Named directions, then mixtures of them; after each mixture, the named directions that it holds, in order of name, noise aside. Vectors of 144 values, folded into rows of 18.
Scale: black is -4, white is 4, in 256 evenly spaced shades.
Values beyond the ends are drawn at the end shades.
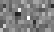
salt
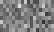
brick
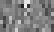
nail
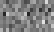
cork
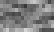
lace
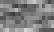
lace.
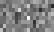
cork, salt.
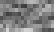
lace.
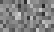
brick, salt.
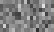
brick, salt.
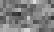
lace, salt.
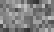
brick, lace.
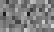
cork, lace.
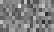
brick.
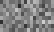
brick.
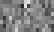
nail.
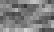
lace.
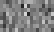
cork, nail.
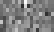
brick, nail.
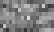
lace, salt.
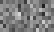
brick, salt.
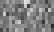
cork, nail.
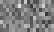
brick.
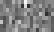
brick, nail.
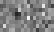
brick, salt.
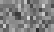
brick, salt.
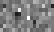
salt.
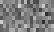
brick.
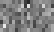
nail, salt.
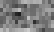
lace, salt.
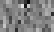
nail.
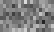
brick, lace.
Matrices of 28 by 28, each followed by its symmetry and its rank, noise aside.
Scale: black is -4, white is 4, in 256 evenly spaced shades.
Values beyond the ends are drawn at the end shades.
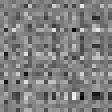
no symmetry, rank three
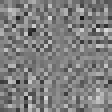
symmetric, rank four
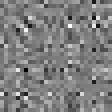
antisymmetric, rank four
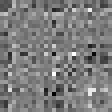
symmetric, rank four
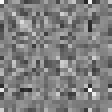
symmetric, rank three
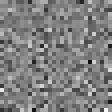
no symmetry, rank six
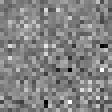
symmetric, rank six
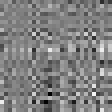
no symmetry, rank three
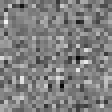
antisymmetric, rank six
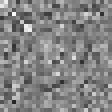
symmetric, rank six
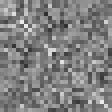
symmetric, rank six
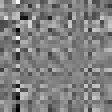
no symmetry, rank three
